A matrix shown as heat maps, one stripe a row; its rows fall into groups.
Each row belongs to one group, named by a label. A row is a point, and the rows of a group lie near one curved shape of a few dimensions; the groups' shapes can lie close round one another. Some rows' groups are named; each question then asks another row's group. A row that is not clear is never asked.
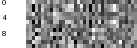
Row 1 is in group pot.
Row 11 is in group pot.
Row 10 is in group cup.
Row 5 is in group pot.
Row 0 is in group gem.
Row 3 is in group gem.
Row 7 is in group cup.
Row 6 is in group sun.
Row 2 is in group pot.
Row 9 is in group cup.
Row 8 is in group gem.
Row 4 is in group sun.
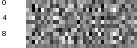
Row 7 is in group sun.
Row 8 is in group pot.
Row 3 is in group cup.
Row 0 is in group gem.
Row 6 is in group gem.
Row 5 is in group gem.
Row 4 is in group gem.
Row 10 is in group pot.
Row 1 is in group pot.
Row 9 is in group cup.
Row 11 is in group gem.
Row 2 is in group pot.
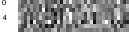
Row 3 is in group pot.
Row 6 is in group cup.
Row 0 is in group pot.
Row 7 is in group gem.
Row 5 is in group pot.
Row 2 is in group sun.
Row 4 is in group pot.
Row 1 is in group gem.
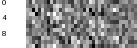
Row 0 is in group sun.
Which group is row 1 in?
sun
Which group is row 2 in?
pot
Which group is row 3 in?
gem
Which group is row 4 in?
sun
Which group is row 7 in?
sun
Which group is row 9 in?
sun
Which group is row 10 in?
pot
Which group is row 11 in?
gem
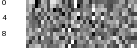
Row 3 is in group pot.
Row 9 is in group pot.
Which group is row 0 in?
gem
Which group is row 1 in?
gem
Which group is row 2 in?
cup
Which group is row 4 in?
gem
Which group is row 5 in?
sun
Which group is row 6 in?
pot
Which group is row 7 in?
cup
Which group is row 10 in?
cup
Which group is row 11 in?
cup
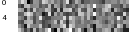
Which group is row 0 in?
gem
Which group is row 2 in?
pot
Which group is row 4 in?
pot
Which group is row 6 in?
pot
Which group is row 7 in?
pot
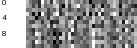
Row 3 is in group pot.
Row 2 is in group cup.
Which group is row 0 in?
sun
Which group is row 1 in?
pot
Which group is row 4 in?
gem
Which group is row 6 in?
gem
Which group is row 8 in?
cup
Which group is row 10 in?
cup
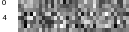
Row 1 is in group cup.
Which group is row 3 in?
pot
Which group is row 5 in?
cup
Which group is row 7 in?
gem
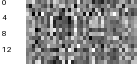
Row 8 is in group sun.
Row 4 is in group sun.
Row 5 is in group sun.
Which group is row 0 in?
gem
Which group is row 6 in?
sun
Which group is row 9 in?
sun
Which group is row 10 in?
gem
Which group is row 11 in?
pot
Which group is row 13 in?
gem
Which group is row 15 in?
cup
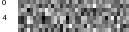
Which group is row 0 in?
gem
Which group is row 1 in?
cup
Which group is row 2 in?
gem
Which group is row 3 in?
sun
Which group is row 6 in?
pot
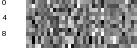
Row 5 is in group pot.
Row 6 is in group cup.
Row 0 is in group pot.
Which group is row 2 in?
sun
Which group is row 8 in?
gem
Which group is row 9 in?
pot
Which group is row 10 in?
pot
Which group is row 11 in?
cup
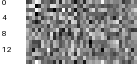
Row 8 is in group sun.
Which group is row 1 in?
gem
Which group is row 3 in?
gem
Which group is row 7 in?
pot
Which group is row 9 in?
cup
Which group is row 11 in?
sun
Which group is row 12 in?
pot
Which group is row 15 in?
cup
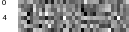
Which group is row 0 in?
cup
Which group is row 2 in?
sun
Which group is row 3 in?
gem
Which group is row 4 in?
cup
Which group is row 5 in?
gem
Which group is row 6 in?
sun
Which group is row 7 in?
sun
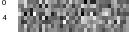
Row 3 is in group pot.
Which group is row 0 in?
gem
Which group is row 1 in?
sun
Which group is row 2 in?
sun
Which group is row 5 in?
cup
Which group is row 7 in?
gem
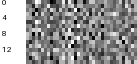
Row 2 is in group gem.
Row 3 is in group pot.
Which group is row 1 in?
pot
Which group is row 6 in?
pot
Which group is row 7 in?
cup
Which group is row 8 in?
pot
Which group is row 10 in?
cup
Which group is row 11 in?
cup
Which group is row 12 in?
sun
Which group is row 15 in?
cup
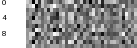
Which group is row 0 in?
pot
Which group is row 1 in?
gem
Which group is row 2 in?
gem
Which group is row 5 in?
gem
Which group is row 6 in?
gem
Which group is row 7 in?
cup
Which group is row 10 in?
pot
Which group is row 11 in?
gem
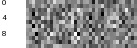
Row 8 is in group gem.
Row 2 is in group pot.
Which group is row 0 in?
gem
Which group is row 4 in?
sun
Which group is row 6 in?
pot
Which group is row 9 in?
pot
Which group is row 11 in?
sun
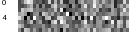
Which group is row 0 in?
cup
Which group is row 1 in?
gem
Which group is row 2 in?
cup
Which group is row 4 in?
pot
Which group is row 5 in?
cup
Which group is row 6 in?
cup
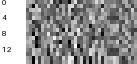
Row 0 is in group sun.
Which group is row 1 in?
pot
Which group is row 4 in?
sun
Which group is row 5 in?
cup
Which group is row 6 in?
sun
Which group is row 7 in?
pot
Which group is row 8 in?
pot
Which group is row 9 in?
gem
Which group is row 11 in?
gem
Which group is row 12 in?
sun
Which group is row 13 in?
sun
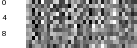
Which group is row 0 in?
pot
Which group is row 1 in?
sun
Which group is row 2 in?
pot
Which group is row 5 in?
pot
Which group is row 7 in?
cup
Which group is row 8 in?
gem
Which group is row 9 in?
pot
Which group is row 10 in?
cup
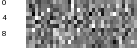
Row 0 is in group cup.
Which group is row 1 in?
cup
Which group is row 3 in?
pot
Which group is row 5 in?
gem
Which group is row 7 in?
gem
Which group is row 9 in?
cup
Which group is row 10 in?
cup
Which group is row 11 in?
gem
